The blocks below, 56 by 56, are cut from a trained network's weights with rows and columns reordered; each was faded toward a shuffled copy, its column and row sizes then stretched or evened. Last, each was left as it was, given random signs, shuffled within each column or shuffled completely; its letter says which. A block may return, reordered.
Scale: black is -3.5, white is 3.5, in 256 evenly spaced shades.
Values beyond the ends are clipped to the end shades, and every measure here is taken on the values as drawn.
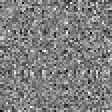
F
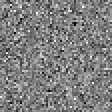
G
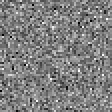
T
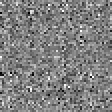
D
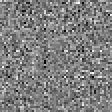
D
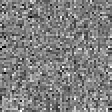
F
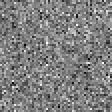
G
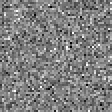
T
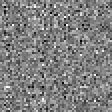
F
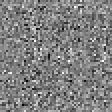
D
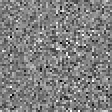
G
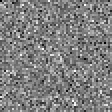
T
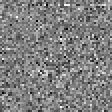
D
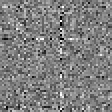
D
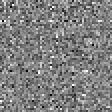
D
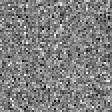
G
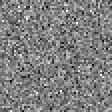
T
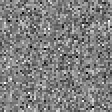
G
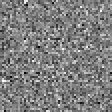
D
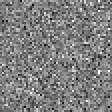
G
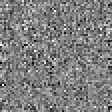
D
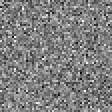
T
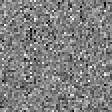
G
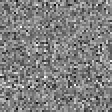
D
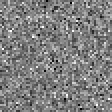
T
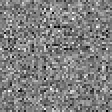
F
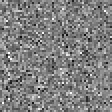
G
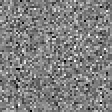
G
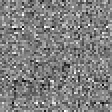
F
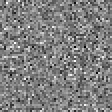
D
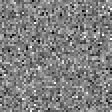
T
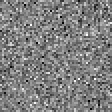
T
